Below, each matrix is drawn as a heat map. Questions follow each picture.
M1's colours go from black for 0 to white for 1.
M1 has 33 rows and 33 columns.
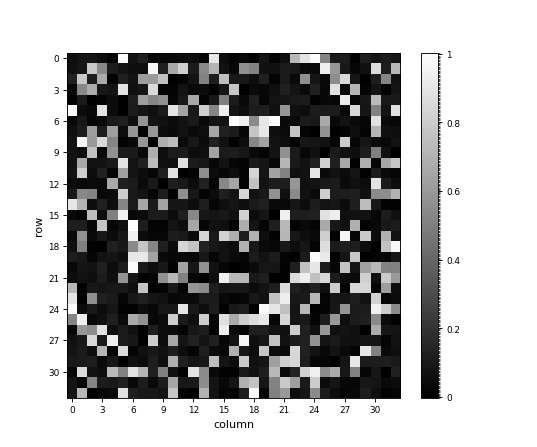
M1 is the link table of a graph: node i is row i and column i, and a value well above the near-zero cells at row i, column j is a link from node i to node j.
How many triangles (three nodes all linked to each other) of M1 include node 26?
8
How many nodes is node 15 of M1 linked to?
8
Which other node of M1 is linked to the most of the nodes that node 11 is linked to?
node 32
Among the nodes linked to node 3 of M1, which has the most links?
node 1
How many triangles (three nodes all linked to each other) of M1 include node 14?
1
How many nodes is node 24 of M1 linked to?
10
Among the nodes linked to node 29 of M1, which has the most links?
node 21
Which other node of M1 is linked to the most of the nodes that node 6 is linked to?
node 25
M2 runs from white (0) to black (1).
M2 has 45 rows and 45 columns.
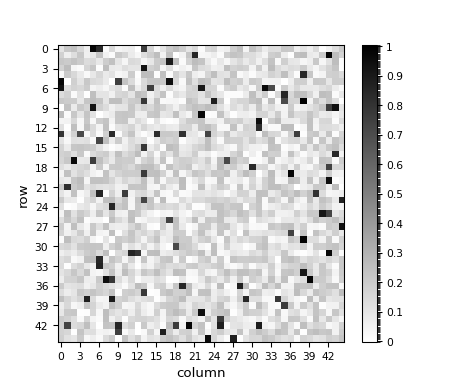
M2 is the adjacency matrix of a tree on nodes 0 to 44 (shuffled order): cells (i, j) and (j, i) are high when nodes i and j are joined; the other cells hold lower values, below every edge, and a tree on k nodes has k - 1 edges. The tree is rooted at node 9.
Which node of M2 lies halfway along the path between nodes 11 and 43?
42
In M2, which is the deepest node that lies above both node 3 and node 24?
13
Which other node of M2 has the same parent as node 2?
26
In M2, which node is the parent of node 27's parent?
23
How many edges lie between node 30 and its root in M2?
3
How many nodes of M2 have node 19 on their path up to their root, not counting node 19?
2
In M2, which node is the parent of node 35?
8
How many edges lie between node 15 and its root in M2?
4
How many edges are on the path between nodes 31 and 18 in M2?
2
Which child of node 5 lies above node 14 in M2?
0
